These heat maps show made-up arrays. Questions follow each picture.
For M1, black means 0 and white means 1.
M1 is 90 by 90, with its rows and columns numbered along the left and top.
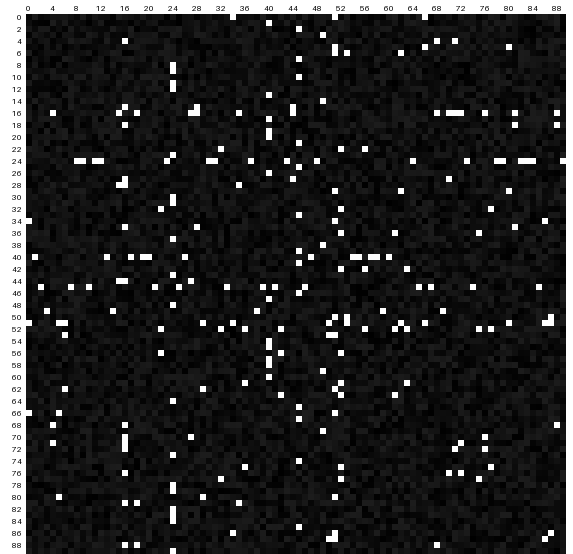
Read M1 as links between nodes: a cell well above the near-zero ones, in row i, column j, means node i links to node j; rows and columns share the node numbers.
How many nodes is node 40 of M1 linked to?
12
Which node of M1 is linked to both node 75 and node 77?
node 52
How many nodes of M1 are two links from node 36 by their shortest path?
6
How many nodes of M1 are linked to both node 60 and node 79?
0
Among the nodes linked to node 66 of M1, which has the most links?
node 51
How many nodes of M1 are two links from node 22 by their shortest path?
6
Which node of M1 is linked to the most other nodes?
node 24
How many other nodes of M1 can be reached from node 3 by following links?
5
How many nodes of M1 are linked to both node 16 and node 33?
0
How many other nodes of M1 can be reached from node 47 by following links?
12
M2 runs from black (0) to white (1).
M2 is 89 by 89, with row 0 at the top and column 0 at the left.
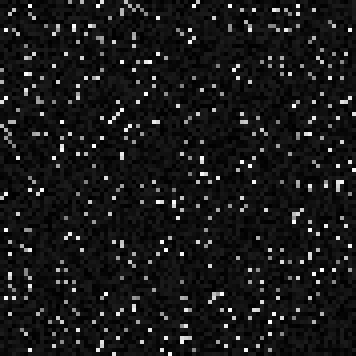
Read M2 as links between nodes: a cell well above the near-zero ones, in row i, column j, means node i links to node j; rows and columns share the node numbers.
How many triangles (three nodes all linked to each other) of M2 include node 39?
0
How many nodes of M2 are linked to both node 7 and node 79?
2
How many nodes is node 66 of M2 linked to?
2
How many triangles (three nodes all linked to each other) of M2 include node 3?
2
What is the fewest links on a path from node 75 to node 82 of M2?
2
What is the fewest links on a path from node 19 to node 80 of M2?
2
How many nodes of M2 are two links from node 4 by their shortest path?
10
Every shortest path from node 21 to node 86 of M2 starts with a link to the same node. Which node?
node 8
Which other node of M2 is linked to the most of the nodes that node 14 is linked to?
node 62
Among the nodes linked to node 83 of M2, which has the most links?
node 6
